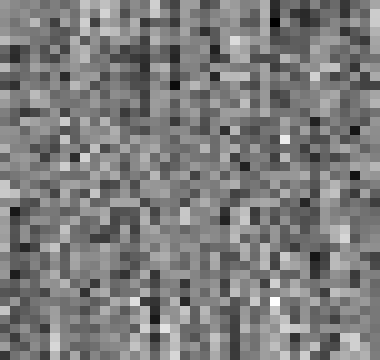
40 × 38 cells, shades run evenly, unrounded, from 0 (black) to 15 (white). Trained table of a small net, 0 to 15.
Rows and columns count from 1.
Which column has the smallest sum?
2
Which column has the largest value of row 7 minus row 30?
32
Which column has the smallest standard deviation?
20
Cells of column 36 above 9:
6
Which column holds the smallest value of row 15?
36
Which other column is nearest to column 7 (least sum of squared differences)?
3
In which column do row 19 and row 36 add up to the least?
16
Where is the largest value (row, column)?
34, 28
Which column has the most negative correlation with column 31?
9
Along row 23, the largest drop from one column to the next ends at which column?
15
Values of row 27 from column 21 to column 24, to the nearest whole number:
9 8 7 11
